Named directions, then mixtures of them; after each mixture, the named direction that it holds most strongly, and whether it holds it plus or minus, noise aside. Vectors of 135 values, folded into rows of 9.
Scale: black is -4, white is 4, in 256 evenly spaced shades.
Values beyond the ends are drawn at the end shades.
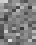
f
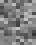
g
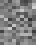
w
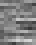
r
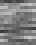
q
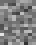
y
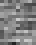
r, plus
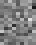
w, minus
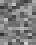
y, minus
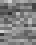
q, minus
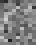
f, minus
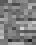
r, minus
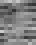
q, minus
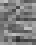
r, minus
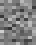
w, minus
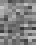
q, plus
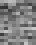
q, minus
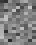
f, minus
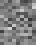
w, plus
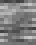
q, plus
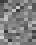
f, minus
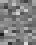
y, minus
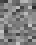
f, minus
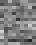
r, minus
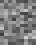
y, minus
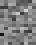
y, minus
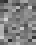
f, minus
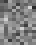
f, minus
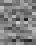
r, minus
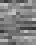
q, plus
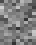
g, minus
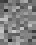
f, minus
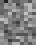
g, plus
